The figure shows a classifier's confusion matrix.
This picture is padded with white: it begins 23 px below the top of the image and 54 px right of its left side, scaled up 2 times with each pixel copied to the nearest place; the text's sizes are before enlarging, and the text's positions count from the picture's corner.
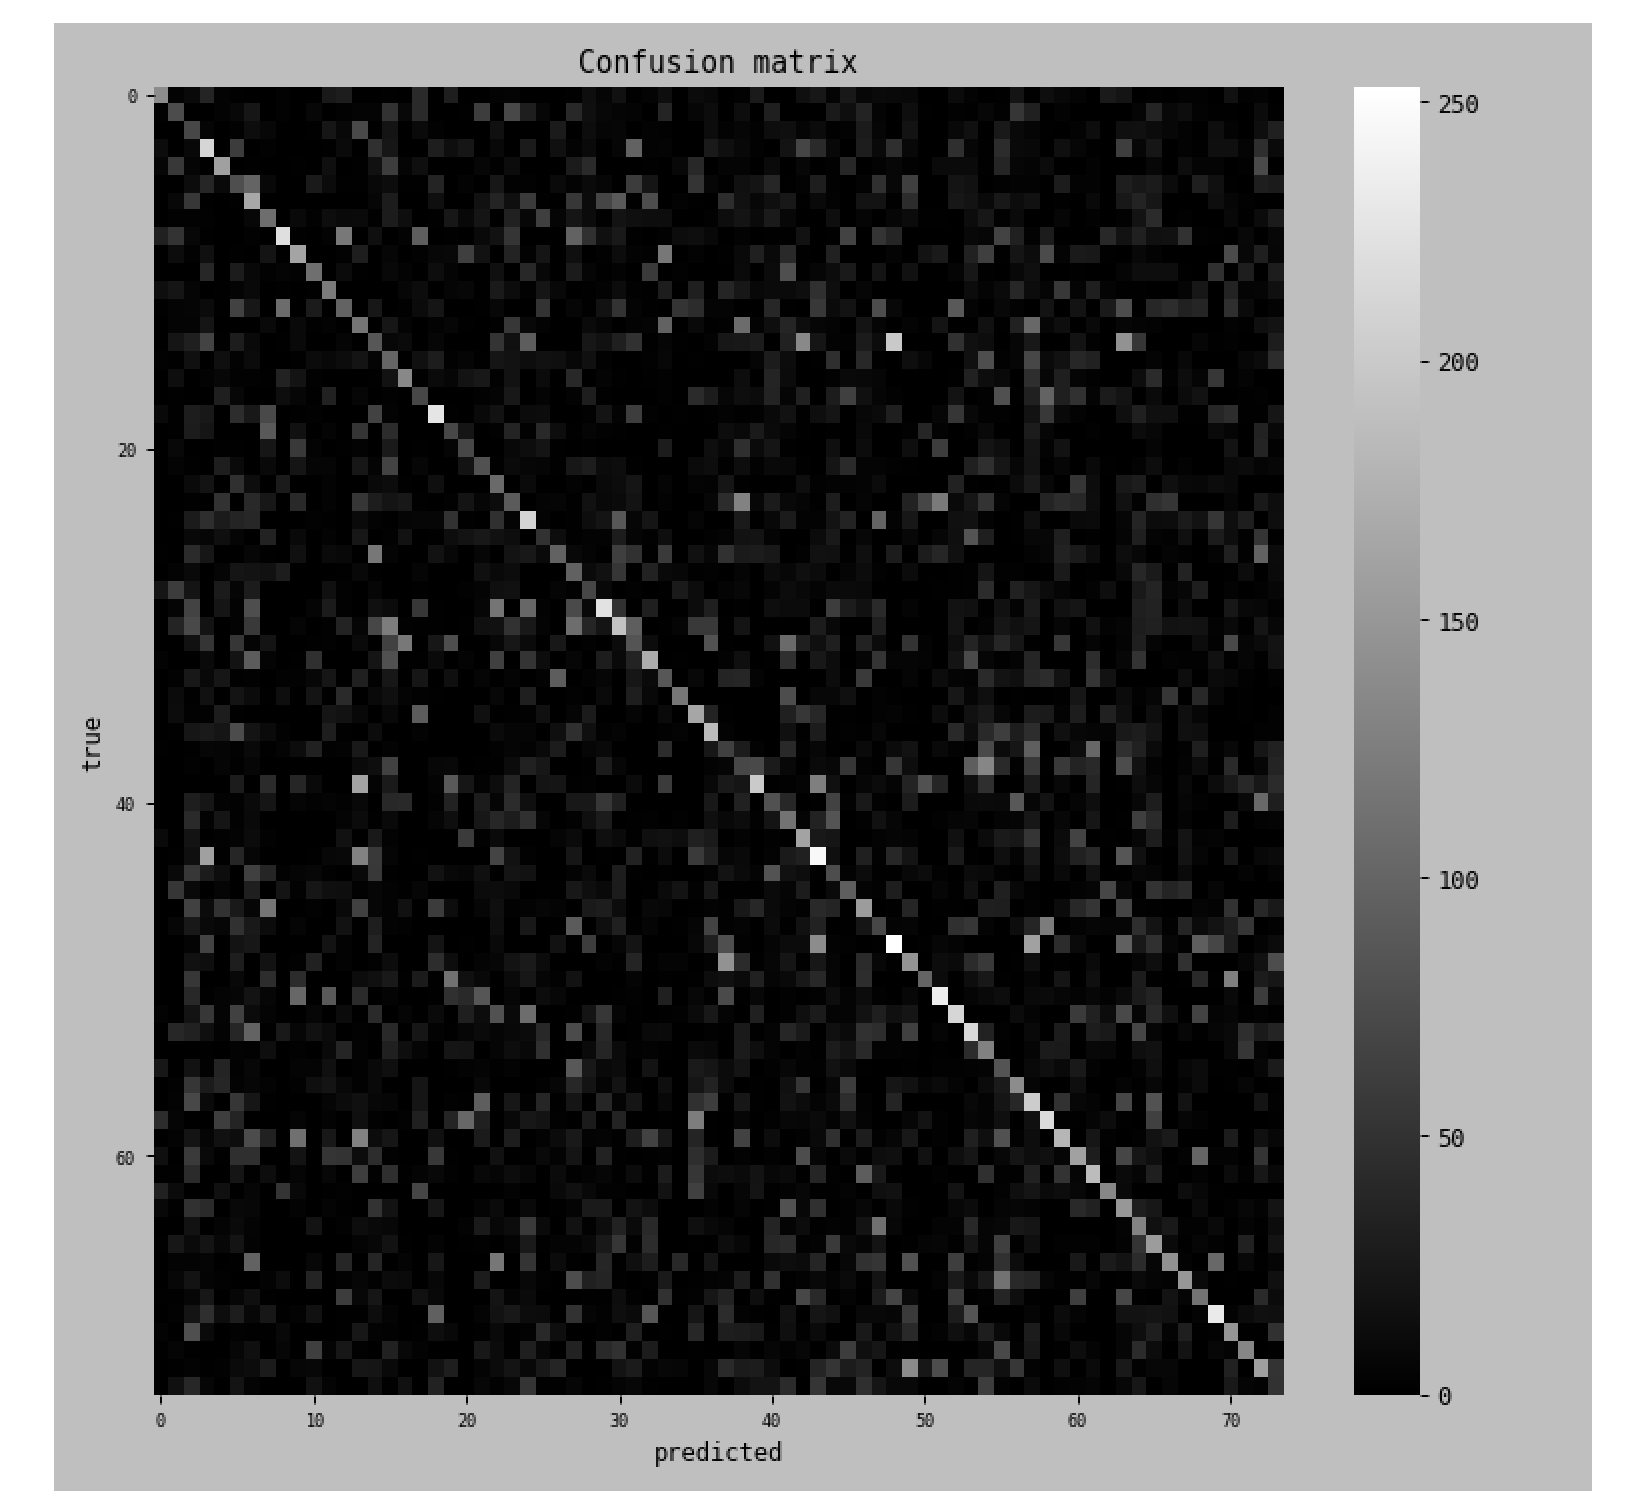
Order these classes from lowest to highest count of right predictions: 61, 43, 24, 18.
61, 24, 18, 43
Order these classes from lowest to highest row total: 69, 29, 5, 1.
1, 5, 69, 29
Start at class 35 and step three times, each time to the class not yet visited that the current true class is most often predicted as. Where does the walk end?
20
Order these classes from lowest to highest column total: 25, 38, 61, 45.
25, 45, 61, 38
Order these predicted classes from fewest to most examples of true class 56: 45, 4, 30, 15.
15, 30, 4, 45
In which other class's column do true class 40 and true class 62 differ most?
72
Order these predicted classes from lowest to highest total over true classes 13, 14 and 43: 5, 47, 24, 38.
47, 5, 24, 38
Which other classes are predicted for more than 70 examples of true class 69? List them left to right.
18, 32, 53
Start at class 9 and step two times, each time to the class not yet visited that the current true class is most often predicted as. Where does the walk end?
26
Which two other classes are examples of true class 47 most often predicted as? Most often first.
58, 27
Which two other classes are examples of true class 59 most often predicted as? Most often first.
13, 9
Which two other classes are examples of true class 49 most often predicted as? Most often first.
37, 73
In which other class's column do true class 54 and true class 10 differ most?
41
